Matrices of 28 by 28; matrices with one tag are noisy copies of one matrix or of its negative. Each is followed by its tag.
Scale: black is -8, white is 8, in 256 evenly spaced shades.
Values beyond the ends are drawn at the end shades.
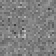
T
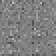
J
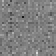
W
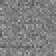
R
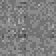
T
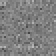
R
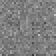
J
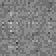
W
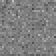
J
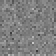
J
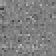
R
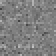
R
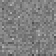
J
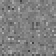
J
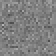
W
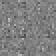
T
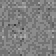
T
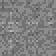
W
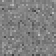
J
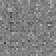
W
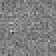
W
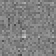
T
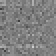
R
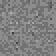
W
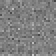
J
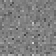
J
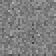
J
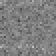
R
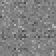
T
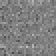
R
